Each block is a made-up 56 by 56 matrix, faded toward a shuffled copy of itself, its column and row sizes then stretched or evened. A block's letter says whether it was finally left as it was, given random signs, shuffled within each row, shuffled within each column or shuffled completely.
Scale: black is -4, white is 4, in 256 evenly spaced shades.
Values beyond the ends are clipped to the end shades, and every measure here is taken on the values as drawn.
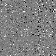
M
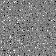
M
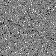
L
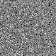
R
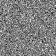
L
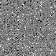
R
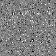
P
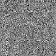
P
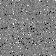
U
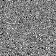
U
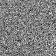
R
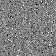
L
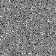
U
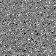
U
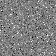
L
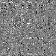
P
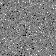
L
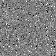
R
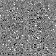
P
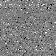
U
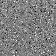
R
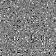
M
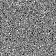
L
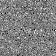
U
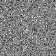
M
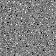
U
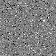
U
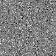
R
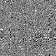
P
